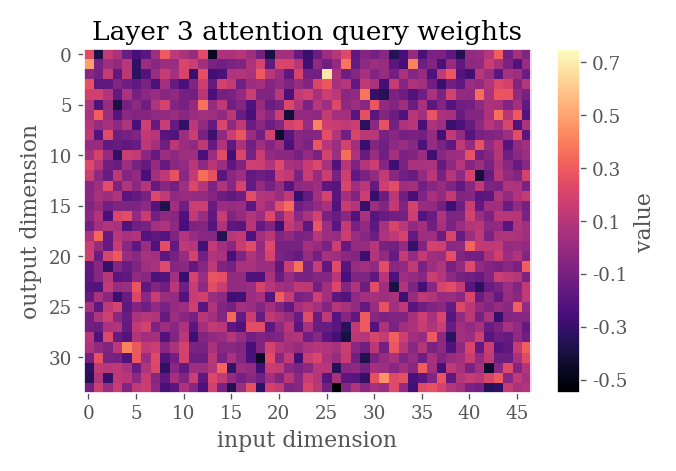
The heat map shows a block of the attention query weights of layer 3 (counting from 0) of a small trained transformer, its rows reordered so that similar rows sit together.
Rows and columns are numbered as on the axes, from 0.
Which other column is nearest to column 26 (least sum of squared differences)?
42
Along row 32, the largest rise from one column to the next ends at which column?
30
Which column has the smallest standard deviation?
9
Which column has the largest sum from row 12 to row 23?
11
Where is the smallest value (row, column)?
33, 26
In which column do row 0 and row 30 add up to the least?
18
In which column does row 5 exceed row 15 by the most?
8
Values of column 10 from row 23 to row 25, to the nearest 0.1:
-0.1 -0.2 0
